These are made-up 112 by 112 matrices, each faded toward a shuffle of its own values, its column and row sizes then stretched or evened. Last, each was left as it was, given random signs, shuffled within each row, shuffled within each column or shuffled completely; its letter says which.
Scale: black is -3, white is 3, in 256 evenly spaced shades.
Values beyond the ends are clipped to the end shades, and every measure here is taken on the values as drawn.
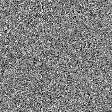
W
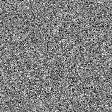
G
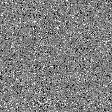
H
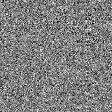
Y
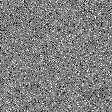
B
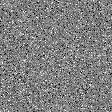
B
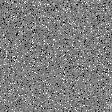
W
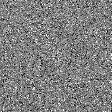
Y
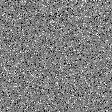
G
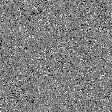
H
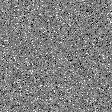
B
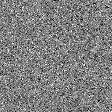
G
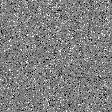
W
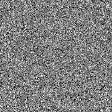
H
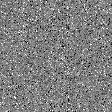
W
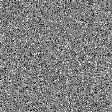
Y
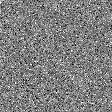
B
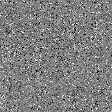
H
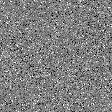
G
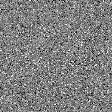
Y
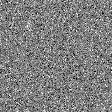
W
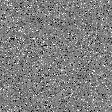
G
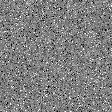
B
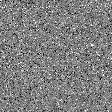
G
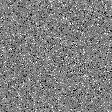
B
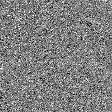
W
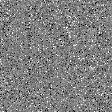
Y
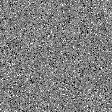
W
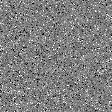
W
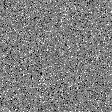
B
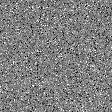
B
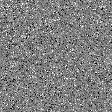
W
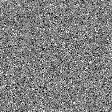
H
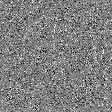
H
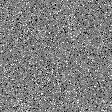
B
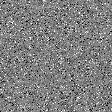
G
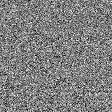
G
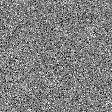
B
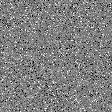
G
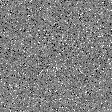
B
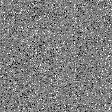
W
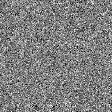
Y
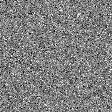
G
